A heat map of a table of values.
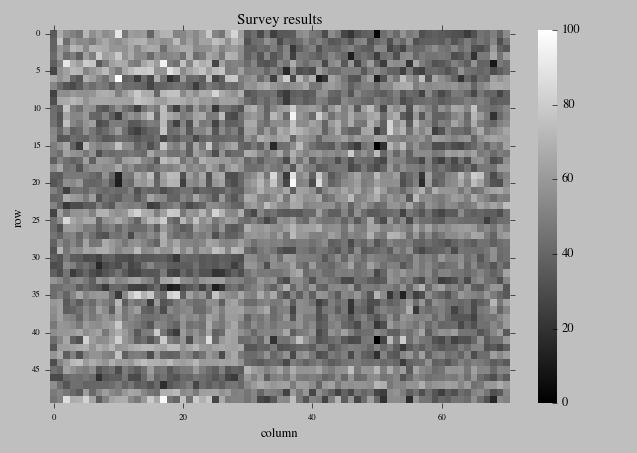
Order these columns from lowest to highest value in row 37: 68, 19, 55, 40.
19, 40, 68, 55
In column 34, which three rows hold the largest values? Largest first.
19, 20, 11
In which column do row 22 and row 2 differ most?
37
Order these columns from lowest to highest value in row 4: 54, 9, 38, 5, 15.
38, 54, 9, 15, 5
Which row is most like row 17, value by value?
48
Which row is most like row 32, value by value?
30
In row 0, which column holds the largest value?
10
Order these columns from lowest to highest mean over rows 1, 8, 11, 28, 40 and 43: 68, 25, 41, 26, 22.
68, 41, 22, 26, 25
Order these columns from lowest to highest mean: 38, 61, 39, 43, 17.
61, 43, 39, 38, 17
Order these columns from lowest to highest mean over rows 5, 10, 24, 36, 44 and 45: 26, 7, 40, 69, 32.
69, 40, 32, 7, 26
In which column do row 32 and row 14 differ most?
50
